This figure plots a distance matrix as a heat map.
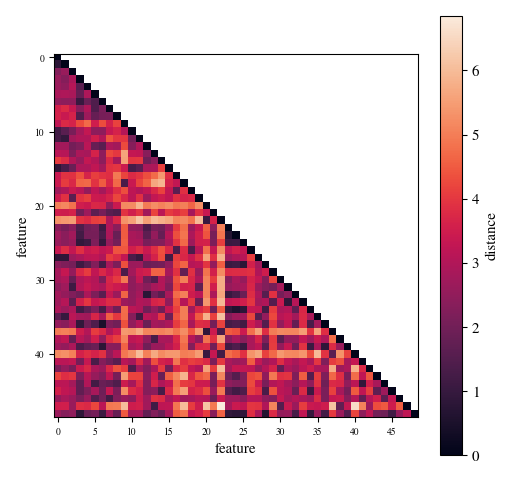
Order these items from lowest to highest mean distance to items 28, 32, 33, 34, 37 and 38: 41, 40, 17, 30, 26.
30, 41, 26, 40, 17
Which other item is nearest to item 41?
44
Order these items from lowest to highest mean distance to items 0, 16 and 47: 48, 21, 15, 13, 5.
15, 13, 48, 5, 21
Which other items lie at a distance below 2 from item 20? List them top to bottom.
22, 37, 40
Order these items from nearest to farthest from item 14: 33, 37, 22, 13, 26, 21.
13, 21, 33, 26, 37, 22
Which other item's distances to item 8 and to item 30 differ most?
47
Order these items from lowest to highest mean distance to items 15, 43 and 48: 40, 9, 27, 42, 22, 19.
27, 42, 19, 9, 40, 22
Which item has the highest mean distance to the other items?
22
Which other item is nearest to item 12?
32
